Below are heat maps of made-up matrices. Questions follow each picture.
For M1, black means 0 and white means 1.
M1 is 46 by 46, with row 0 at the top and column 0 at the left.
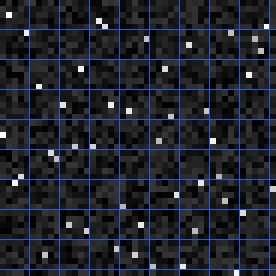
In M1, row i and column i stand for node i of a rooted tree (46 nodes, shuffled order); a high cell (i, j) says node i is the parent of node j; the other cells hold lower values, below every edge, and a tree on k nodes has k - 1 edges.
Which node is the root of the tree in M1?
5
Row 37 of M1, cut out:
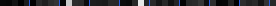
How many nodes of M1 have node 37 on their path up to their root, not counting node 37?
8
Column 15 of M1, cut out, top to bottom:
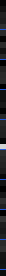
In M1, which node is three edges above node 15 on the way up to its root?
14
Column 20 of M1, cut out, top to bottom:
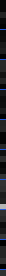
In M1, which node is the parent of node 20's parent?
18
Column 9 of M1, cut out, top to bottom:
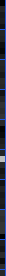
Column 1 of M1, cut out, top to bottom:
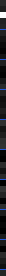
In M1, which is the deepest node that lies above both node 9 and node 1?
30
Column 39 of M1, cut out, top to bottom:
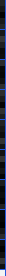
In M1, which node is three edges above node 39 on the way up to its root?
7
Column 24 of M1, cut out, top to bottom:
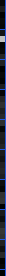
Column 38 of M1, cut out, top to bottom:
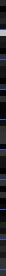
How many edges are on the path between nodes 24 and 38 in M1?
3
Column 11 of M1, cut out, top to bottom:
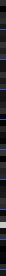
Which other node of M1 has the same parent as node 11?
23
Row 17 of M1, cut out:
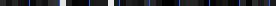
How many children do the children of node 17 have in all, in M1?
2
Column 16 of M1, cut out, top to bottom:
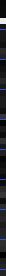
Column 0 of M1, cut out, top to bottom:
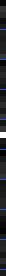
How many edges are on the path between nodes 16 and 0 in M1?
9
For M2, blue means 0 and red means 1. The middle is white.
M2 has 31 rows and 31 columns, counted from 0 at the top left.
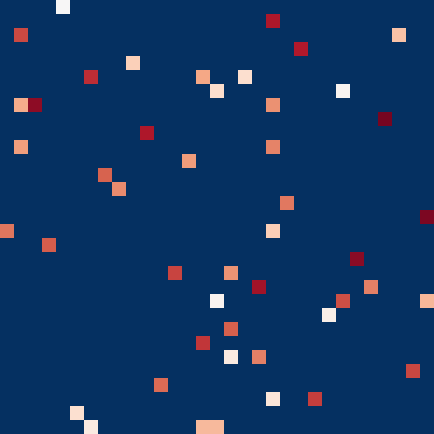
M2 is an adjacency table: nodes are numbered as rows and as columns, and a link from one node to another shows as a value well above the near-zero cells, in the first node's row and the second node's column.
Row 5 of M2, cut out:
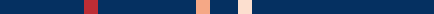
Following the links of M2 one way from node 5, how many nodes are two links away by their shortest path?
4
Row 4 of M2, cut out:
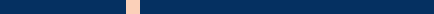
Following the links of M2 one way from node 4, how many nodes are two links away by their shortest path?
1
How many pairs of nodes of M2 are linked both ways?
3
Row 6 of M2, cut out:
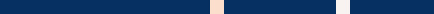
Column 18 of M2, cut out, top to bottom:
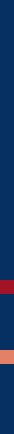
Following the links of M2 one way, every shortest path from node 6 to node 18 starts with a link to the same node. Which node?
node 24
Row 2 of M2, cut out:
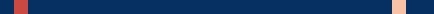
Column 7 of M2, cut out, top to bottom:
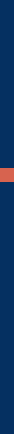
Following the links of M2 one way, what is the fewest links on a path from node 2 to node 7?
4
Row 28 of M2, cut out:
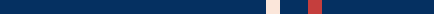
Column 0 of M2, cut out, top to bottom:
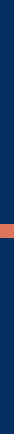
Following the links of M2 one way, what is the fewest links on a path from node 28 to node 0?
3
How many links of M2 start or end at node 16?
5
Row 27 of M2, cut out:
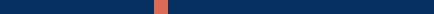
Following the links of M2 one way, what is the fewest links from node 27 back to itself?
4
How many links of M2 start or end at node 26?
2
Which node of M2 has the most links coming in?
node 19
